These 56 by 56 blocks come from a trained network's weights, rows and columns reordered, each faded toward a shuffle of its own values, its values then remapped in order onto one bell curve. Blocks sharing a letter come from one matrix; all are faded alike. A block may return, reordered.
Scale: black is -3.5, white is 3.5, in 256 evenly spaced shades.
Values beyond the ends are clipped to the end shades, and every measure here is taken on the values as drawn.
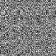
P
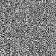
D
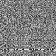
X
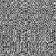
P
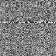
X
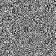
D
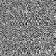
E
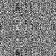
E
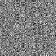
D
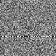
X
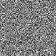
D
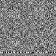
X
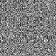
E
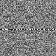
X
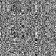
E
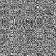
P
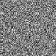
E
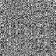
D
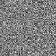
E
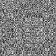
E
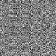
P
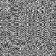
P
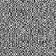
P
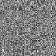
E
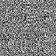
D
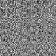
P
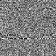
X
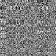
E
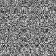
E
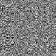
D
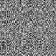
P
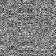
E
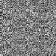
P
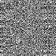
E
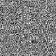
D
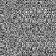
E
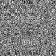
E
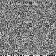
X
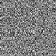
P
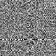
X
